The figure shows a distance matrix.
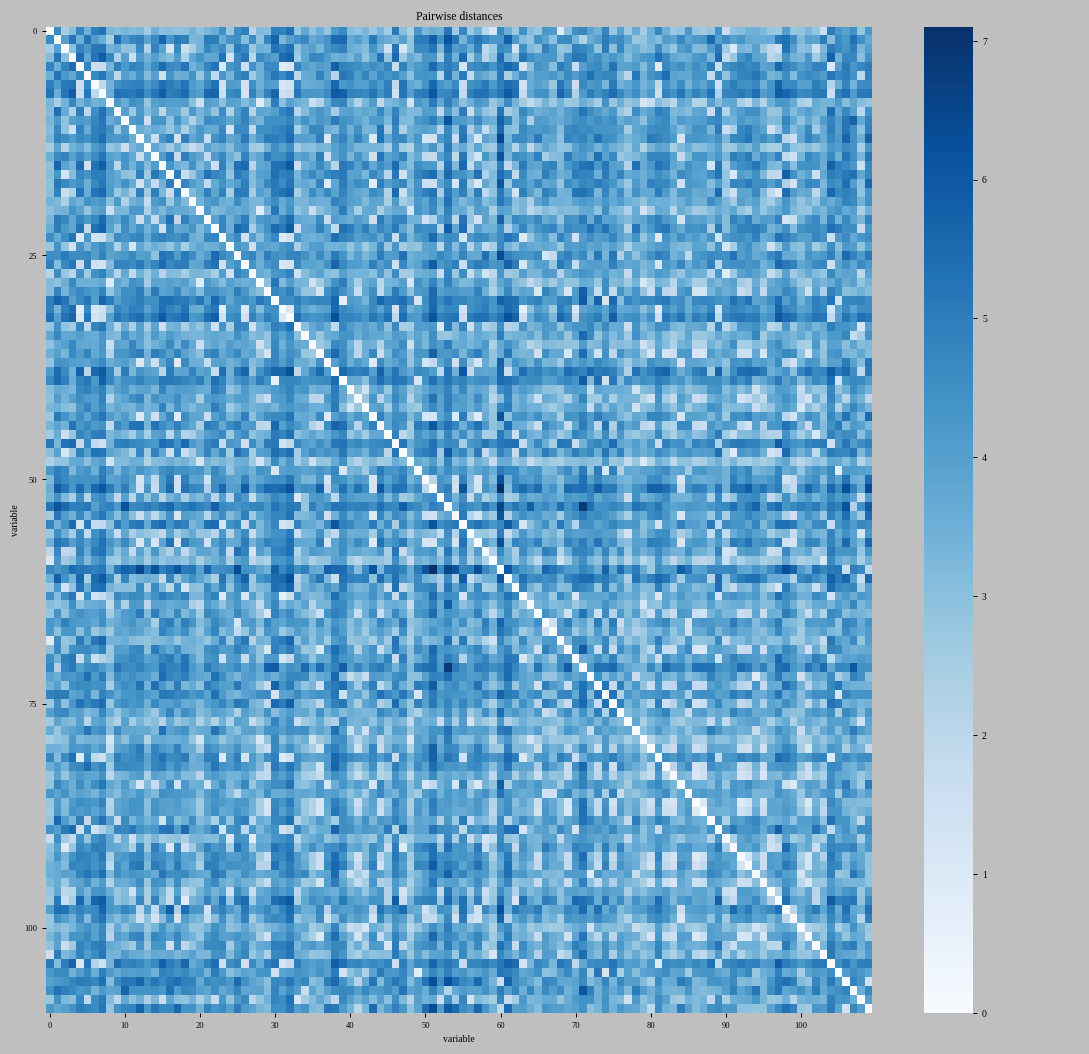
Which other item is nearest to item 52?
33
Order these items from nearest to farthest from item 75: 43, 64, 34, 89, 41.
41, 34, 64, 43, 89
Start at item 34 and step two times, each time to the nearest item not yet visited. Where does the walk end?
53
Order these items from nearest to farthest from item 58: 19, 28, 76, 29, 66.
19, 29, 28, 76, 66
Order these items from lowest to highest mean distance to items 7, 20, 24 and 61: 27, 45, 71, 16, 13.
27, 13, 45, 16, 71
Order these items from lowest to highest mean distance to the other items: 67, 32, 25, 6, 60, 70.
67, 70, 6, 25, 32, 60
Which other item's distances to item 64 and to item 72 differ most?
94
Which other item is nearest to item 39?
30
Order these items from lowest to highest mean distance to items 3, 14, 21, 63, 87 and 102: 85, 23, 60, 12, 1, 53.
12, 85, 23, 1, 53, 60
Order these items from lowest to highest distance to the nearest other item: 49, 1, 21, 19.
49, 21, 19, 1
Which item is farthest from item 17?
60
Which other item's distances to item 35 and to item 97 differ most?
18
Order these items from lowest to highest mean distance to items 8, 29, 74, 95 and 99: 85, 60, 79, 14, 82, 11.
79, 82, 85, 14, 11, 60
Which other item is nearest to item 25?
66
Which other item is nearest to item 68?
0
